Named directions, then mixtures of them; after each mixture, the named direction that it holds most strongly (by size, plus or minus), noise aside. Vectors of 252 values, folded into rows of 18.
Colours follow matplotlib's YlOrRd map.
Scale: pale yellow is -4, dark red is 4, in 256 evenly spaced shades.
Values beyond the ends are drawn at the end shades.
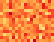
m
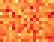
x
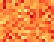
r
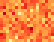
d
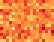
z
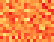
m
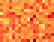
m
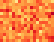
x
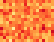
z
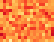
z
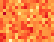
d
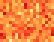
d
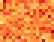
r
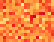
r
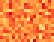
m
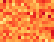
r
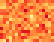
z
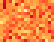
r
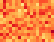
r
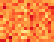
r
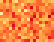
x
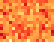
z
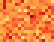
r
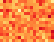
x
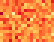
x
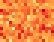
z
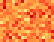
r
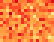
x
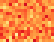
z
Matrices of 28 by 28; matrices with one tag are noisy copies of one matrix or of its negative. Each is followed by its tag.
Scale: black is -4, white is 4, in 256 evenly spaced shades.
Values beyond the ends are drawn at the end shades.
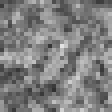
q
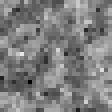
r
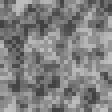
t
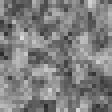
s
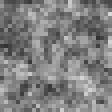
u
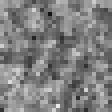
q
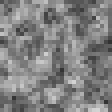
r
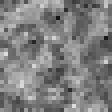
r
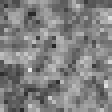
q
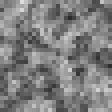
s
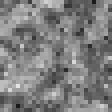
r
